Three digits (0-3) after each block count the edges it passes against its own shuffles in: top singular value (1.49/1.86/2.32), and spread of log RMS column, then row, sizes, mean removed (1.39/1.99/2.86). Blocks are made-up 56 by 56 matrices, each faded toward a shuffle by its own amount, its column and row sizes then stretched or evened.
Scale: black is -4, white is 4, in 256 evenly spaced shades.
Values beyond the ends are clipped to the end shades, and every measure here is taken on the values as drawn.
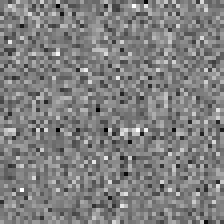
2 0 1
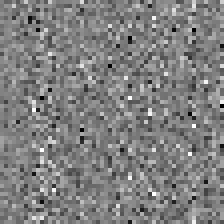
0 2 0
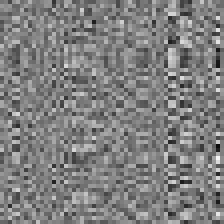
3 3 0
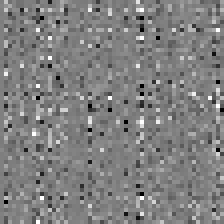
1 3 1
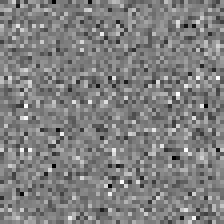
0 0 1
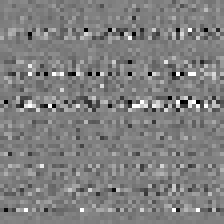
2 0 3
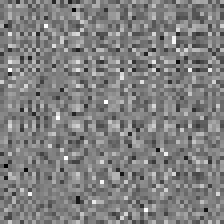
3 1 1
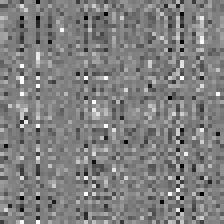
3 3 0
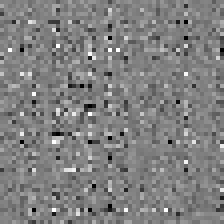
0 2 2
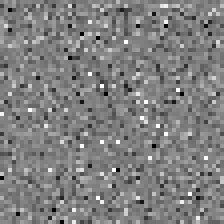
0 0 1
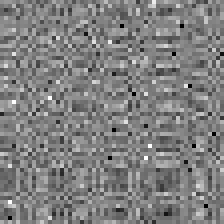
3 0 0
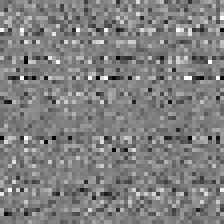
2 0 3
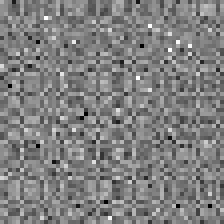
3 0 0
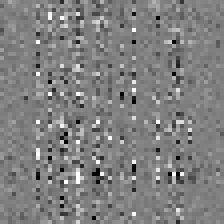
1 3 1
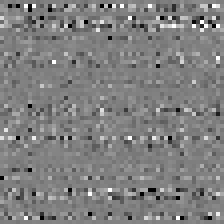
0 1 3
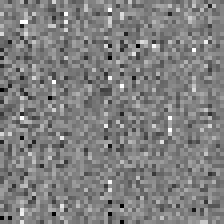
0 2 0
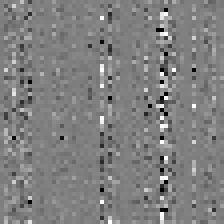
1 3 0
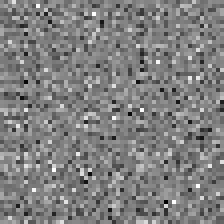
2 1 0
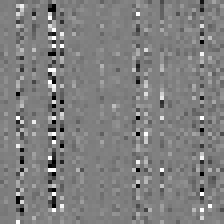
2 3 0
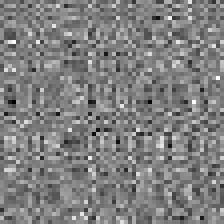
3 1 2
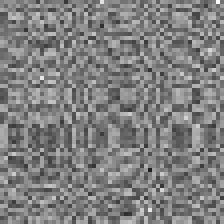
3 1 0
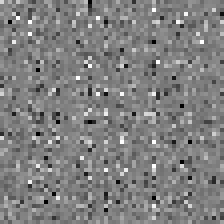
1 2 1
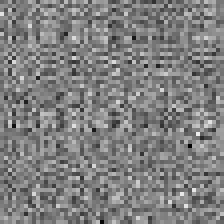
3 1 1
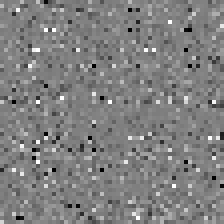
0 1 1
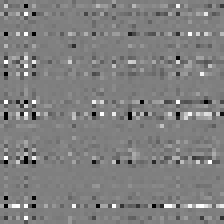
3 2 3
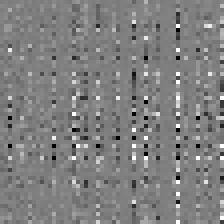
2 3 2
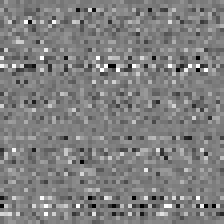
0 0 3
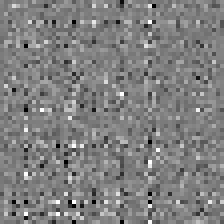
1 2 2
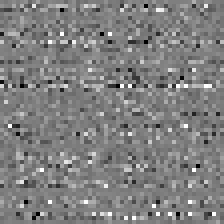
1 0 3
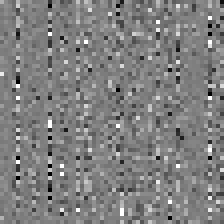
2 3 0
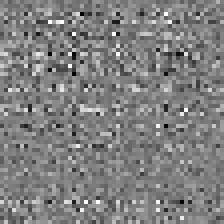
2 1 3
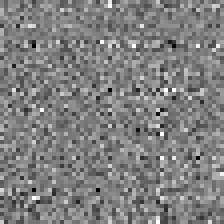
1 1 2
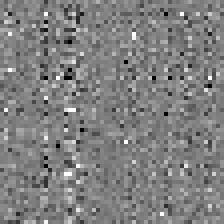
2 2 1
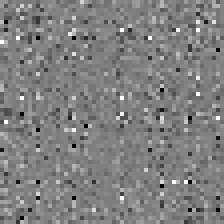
0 2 1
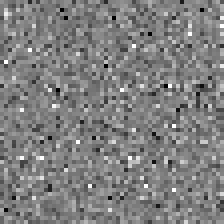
0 0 1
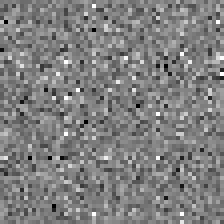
0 1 1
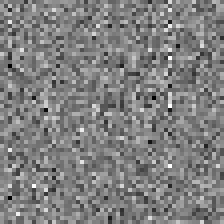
1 2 0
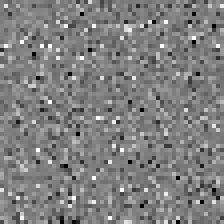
0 0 1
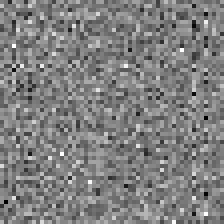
2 2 0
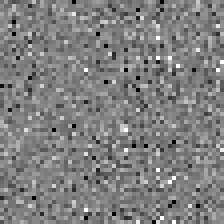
0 1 0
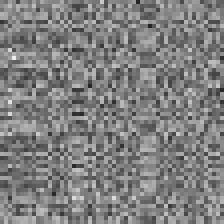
3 0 1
